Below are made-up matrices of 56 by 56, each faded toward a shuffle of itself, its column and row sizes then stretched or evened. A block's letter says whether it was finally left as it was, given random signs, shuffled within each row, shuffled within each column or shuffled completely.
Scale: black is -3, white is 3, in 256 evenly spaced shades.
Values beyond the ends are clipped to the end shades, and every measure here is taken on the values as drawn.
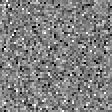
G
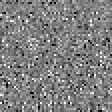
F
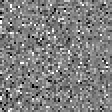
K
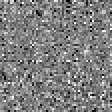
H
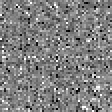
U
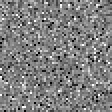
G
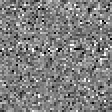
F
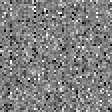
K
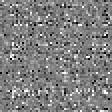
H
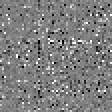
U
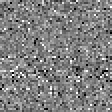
F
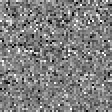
F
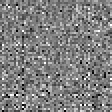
H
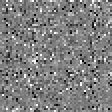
U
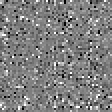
H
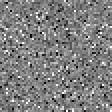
G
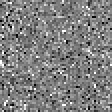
K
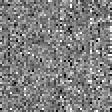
K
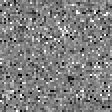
F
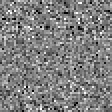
F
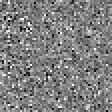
K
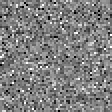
G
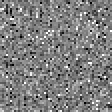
K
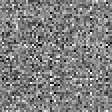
H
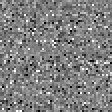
F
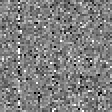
K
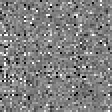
U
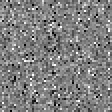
K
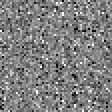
K
